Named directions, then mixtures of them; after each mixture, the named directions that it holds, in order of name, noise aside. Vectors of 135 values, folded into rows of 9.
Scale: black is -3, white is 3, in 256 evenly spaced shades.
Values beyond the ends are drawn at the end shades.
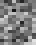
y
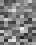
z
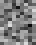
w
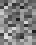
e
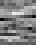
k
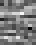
k.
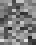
w, y.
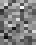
e.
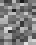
y.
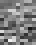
k, z.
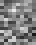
z.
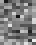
w, y, z.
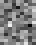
w.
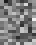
w, y, z.
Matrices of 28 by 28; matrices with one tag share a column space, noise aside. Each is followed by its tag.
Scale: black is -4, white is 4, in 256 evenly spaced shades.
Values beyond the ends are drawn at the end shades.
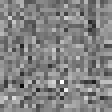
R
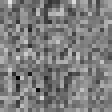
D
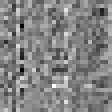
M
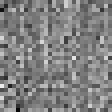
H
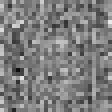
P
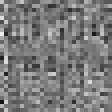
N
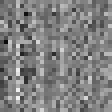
P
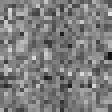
M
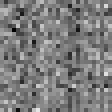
M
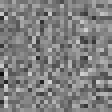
R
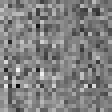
M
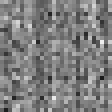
P
